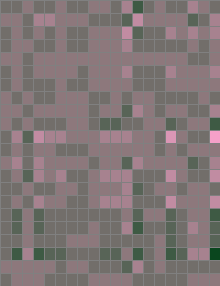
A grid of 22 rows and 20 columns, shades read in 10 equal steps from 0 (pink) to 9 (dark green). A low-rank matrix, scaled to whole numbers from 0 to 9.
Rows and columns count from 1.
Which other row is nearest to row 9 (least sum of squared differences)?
13
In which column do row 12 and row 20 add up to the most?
20
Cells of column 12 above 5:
4
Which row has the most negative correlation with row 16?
10
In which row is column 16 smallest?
11
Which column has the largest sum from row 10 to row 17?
3
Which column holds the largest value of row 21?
12
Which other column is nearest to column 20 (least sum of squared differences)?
16
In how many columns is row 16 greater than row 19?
4
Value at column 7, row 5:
4
